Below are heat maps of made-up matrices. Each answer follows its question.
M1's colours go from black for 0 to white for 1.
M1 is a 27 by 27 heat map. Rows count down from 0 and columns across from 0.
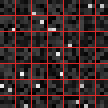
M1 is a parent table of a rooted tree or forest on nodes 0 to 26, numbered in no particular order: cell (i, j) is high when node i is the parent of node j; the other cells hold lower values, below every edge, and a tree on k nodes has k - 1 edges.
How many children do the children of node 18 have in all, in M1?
1
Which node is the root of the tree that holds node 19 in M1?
1
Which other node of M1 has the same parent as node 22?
25
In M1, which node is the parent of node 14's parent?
7
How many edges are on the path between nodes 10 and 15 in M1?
3
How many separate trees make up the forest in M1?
9
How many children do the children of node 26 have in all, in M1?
3
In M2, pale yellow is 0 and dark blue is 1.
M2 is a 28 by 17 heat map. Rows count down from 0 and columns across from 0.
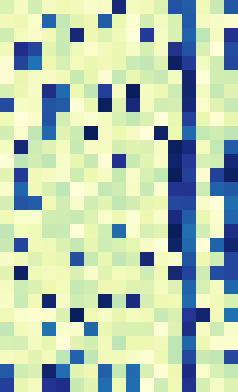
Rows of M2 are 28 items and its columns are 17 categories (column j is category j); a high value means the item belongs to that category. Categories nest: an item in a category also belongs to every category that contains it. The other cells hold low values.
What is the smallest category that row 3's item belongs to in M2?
2
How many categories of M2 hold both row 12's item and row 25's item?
2
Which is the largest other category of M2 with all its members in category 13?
16
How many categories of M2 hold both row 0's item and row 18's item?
2
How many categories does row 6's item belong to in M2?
5
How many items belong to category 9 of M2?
5
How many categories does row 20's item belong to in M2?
2
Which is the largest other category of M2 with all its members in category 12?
1
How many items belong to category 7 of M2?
6
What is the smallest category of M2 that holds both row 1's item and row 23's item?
3
